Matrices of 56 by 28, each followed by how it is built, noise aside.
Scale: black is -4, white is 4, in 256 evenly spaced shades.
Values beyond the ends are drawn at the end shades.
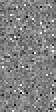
sparse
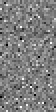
sparse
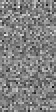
repeating columns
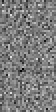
repeating columns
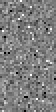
sparse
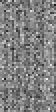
blocks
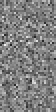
low rank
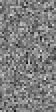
noise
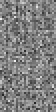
blocks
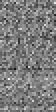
repeating columns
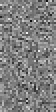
low rank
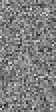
noise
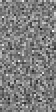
repeating columns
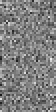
low rank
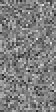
noise
